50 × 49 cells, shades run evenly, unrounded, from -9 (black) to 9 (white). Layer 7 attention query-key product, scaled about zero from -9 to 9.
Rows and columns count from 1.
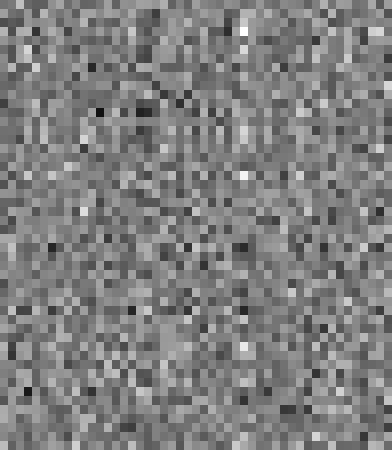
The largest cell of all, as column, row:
31, 4
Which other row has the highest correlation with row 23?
13
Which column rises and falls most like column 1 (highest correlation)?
42
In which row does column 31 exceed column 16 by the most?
39
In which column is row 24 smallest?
48
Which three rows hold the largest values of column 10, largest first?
50, 44, 34
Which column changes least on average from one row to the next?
33
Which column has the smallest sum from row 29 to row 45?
46
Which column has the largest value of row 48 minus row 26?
29
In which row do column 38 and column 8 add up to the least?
28
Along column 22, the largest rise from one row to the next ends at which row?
20
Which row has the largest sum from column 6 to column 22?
40
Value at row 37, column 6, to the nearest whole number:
2
